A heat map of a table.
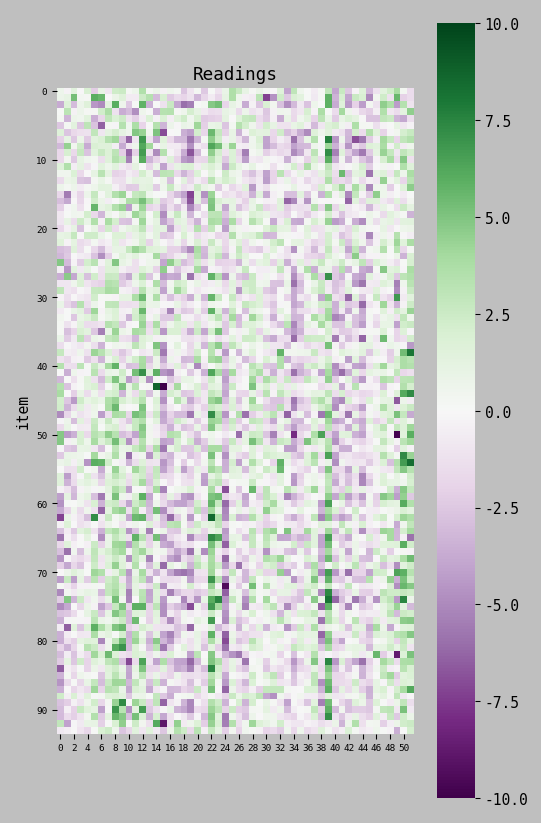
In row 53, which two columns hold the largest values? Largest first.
50, 39
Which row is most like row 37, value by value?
18
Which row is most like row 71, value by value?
27
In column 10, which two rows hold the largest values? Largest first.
16, 23
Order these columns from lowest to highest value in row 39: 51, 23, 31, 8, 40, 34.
34, 40, 31, 8, 51, 23
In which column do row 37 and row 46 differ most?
51
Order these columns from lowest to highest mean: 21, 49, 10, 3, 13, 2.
10, 21, 13, 2, 49, 3
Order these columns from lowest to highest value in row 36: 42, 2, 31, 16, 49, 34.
34, 31, 42, 49, 2, 16
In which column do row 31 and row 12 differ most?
44
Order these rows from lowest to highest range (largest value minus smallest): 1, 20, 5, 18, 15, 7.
20, 18, 5, 15, 1, 7
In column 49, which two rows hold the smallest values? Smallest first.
50, 82
